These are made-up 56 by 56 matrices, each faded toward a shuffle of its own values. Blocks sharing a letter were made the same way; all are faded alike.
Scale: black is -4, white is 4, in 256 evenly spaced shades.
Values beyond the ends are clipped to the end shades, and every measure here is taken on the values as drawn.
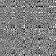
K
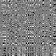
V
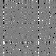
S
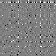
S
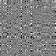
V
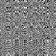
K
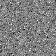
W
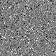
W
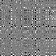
S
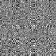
K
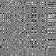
V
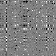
S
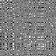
V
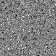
W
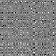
V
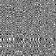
K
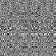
K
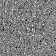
W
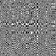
V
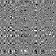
V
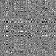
K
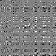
V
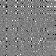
S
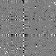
S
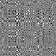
V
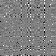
S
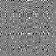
V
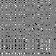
S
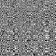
K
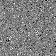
W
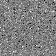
W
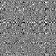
K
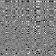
V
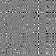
S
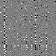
S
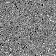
W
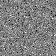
W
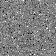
W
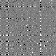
S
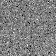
W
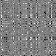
V
